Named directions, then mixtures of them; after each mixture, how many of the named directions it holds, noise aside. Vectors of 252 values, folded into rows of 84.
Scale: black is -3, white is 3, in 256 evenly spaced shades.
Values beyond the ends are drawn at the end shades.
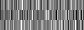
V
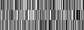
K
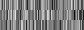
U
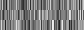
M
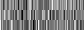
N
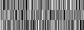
one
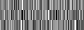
two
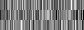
three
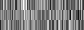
three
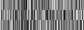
four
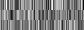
four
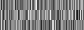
two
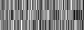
four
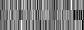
three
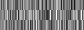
four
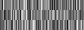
three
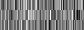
one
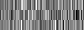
two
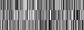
one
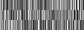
three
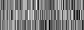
one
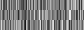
one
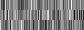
four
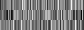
three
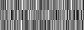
three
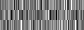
two
